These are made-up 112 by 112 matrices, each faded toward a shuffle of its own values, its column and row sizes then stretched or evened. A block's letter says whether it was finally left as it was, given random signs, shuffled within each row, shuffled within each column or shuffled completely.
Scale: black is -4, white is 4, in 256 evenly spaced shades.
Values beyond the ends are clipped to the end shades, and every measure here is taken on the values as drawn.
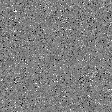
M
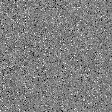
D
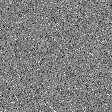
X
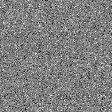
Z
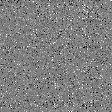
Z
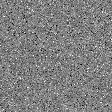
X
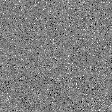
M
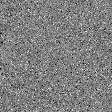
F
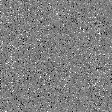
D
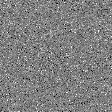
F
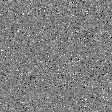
F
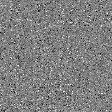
M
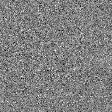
M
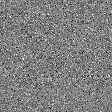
F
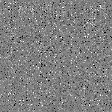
Z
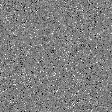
D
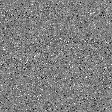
F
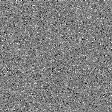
F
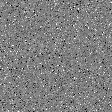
X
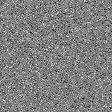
X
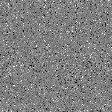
Z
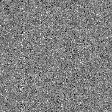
D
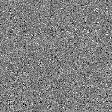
Z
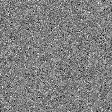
D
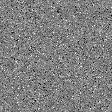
D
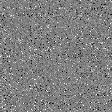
Z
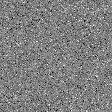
X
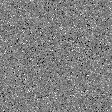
X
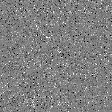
Z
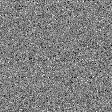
F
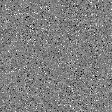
M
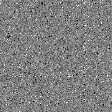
Z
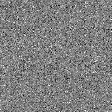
Z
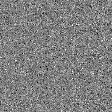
M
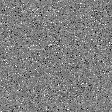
F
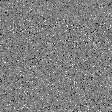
F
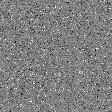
X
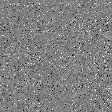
M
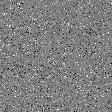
F
